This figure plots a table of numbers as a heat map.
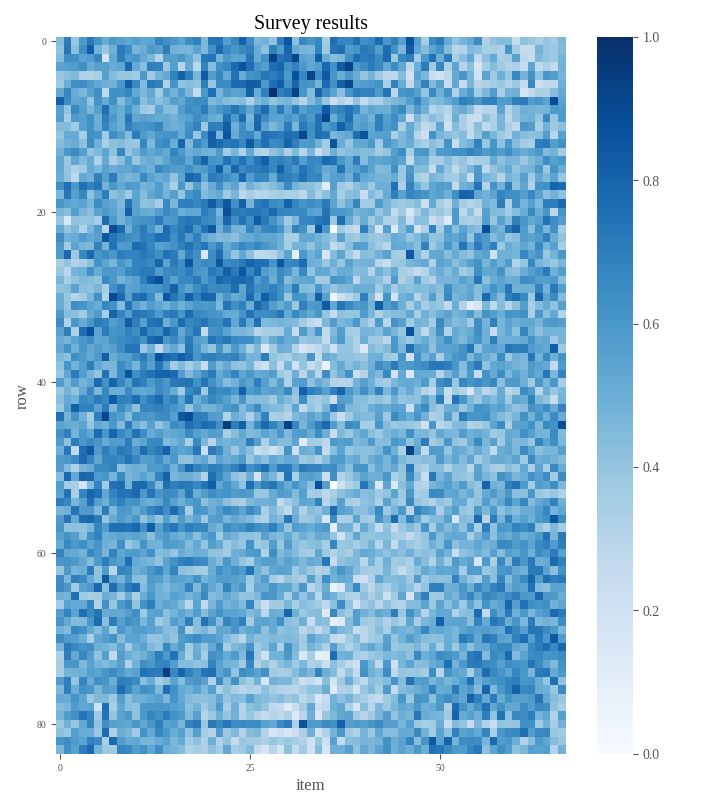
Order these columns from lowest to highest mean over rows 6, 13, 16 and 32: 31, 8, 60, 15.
60, 15, 8, 31
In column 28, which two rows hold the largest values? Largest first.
6, 2
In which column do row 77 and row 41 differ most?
54
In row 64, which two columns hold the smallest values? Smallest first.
36, 37
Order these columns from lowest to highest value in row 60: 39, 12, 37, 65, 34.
37, 39, 34, 12, 65
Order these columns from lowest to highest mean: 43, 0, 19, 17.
43, 0, 19, 17
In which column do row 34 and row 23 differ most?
46
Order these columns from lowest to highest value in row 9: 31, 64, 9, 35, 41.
41, 31, 64, 9, 35
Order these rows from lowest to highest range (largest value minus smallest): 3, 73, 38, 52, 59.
59, 73, 38, 3, 52
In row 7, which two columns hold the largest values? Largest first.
65, 0
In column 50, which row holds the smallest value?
4
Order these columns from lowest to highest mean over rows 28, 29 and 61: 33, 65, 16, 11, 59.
33, 59, 11, 16, 65
